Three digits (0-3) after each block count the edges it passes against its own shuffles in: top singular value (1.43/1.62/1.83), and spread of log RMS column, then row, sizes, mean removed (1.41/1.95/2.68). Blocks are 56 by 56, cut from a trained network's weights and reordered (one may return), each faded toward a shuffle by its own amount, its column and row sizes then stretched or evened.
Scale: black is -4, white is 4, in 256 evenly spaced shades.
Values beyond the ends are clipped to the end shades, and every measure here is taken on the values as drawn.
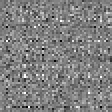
2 2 2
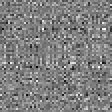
3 1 3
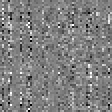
2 3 1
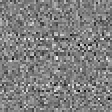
3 0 2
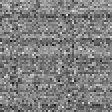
3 0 0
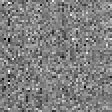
0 2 0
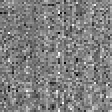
1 1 0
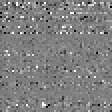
0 0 3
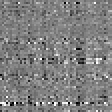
2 0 3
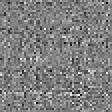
2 2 2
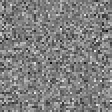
1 1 1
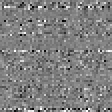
2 1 3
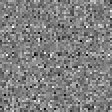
0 1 2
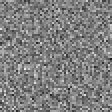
2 0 0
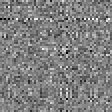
3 1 2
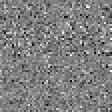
0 1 2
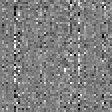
3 3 1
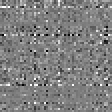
1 2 3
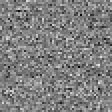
0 0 2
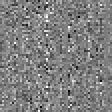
0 3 0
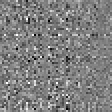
1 3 2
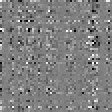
2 3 3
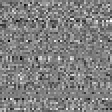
3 0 3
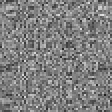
3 0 0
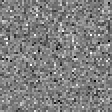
0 1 0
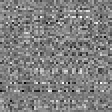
3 0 3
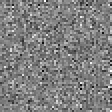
1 1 0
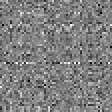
2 1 1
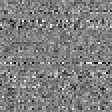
2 0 3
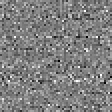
1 0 2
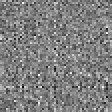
2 1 1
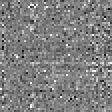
0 1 0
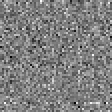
3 0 1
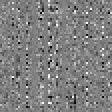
0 3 1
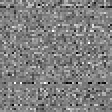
2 1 3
